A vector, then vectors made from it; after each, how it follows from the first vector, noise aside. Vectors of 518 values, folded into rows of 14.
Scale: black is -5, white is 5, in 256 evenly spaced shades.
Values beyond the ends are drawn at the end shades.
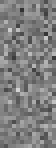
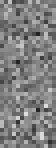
wrapped around, negated.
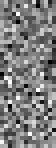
wrapped around, negated, scaled up.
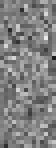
sign-scrambled.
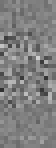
reversed, partly zeroed.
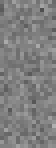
wrapped around, shrunk.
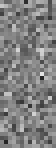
wrapped around, negated.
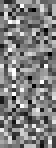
wrapped around, negated, scaled up.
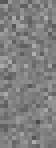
wrapped around, shrunk.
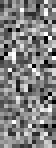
negated, scaled up.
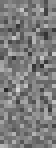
sign-scrambled.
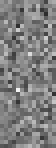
copied.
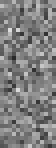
copied.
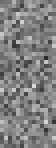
wrapped around.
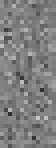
reversed, partly zeroed.
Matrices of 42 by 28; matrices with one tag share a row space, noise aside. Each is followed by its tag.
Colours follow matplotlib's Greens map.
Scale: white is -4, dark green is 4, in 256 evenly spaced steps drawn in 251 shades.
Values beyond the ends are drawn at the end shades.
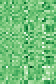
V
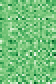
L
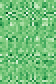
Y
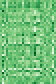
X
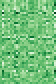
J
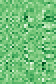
V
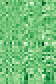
V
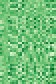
L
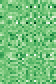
L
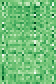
X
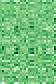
J
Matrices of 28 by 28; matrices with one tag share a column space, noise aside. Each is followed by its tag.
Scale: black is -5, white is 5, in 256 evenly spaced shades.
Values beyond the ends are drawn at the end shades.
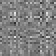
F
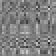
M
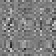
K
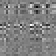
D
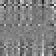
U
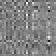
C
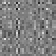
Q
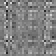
C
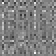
C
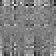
U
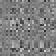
K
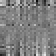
U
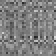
C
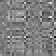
F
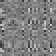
K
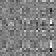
K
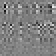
D
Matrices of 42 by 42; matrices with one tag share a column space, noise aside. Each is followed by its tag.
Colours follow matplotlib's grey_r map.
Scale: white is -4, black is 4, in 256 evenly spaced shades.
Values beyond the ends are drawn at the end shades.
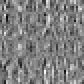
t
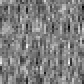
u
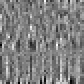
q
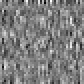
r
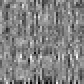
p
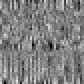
q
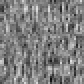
u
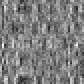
u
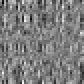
t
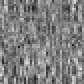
u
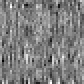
p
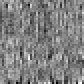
p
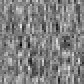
u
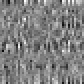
r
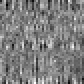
q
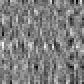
r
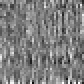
p
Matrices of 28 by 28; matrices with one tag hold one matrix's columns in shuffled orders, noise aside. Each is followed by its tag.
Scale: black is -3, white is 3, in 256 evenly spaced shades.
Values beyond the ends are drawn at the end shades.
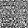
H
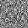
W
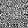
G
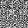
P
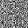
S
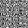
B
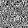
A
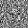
W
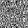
A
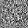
W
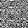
H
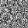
W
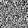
A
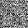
B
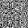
S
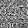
G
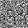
B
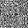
B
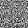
H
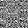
H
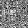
P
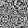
A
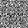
B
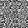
H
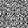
B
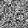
W
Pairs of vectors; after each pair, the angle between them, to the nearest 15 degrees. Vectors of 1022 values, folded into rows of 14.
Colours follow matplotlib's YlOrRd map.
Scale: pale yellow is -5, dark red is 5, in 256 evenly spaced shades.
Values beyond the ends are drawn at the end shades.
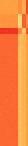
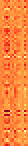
75 degrees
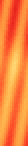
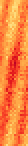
150 degrees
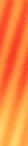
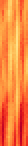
135 degrees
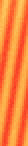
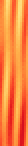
60 degrees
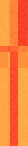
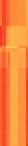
135 degrees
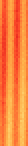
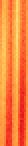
165 degrees
